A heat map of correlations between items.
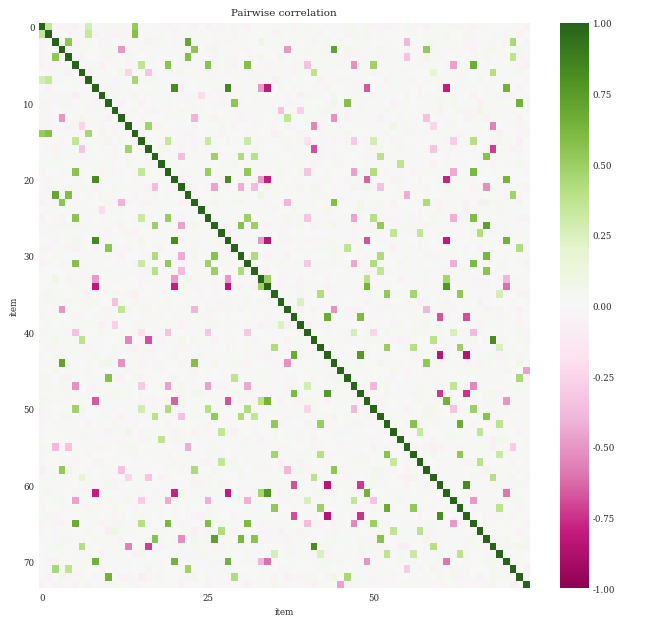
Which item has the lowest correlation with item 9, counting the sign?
24
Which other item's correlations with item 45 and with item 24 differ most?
73
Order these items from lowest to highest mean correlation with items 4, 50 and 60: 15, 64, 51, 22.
51, 15, 22, 64
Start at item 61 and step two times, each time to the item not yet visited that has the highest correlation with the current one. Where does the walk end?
49
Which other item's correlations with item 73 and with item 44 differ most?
3
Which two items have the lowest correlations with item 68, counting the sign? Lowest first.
16, 13
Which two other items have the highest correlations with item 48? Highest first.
43, 38
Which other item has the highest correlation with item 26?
67
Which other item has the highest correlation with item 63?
52
